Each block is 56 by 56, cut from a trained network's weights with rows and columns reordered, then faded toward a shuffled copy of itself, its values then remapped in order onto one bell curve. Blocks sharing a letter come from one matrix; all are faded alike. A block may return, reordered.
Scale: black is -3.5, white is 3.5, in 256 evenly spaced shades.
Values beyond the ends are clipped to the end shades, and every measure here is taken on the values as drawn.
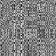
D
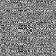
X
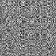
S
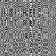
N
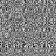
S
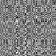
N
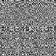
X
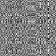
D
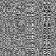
D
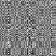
N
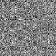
S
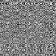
S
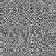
S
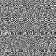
X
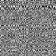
X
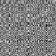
N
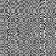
N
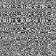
X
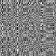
N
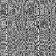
D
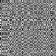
N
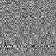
S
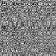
S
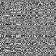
X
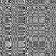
N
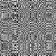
N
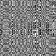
N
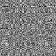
S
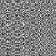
N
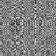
D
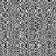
D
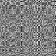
D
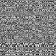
X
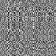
D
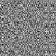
S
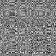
S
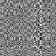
N
